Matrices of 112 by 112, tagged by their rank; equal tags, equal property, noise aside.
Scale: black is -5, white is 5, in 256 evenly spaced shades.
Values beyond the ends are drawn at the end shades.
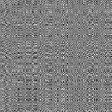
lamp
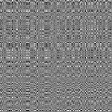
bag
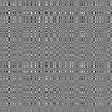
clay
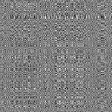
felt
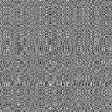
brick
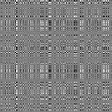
bag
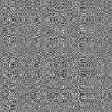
brick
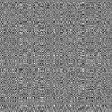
felt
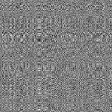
felt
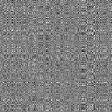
brick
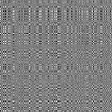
clay
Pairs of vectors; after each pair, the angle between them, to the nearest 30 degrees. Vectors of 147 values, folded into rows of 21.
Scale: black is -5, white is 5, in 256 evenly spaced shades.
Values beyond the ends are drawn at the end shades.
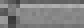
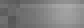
60 degrees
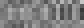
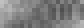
60 degrees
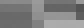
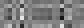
90 degrees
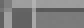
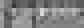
150 degrees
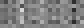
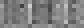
60 degrees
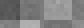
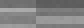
90 degrees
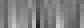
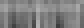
150 degrees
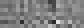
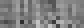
30 degrees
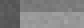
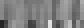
90 degrees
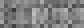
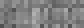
30 degrees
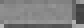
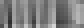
120 degrees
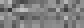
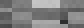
90 degrees
